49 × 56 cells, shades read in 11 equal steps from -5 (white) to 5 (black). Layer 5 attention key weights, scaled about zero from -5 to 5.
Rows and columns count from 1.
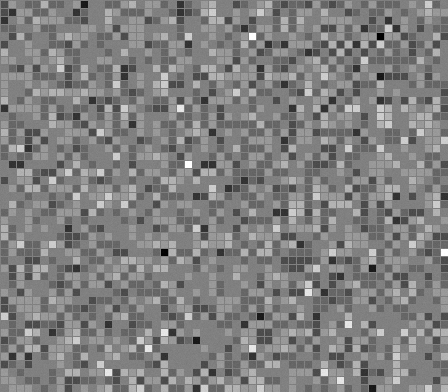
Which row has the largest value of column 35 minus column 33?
2
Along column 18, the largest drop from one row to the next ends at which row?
49
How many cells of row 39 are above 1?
6
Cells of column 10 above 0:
23
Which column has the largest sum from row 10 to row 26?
56
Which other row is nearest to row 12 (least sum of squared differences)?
20
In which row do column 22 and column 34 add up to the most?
42
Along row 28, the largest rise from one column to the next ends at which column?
50
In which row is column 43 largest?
35
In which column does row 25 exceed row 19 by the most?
44
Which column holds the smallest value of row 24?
27
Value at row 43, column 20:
2
